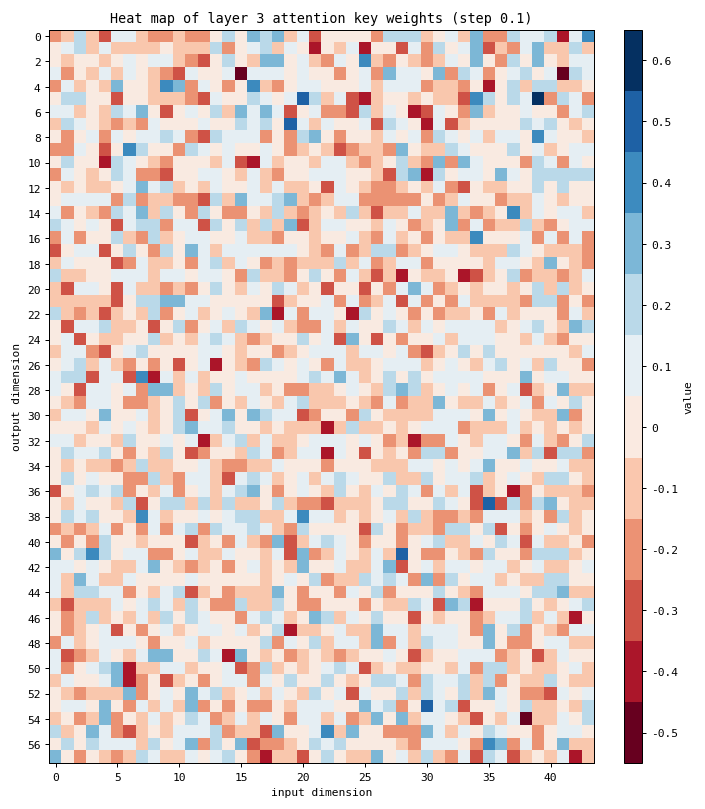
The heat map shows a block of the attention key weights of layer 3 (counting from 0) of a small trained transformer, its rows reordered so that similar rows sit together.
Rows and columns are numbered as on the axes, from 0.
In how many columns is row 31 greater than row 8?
13
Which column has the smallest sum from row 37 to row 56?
34
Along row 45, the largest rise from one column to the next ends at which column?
32
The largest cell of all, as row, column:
5, 39
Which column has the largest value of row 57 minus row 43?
22
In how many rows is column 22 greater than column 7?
23
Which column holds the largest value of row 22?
17
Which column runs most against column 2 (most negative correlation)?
8
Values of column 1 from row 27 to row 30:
0.2 0 -0.1 0.1
